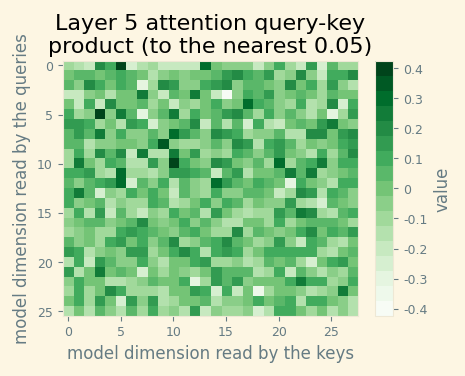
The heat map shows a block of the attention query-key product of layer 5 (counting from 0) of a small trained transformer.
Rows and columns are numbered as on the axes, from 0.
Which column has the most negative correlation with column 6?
5
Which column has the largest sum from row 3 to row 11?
10
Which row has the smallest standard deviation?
16
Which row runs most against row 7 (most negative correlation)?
4
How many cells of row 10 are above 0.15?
5
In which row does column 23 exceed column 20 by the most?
13
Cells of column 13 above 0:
9
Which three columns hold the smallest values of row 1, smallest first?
24, 8, 20
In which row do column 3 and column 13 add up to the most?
0
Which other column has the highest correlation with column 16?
27
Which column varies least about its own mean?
19
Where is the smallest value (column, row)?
15, 3
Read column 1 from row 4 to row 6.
-0.2 -0.1 0.15
